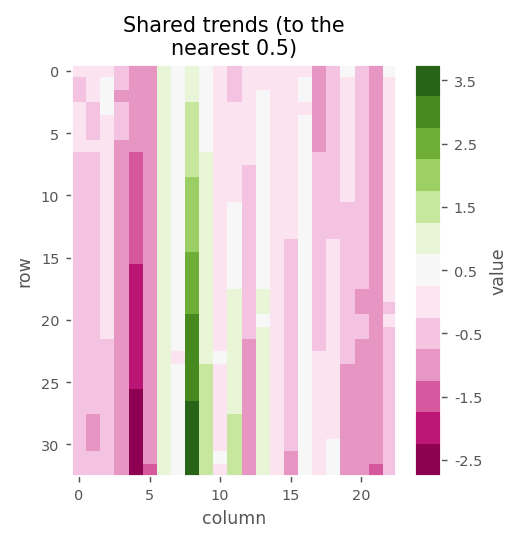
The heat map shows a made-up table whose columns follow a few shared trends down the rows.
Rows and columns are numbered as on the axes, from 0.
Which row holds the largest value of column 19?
0
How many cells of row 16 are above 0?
7
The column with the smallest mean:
4
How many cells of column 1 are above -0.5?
4
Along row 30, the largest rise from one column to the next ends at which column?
8
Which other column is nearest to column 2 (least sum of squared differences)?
22
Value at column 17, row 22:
-0.5
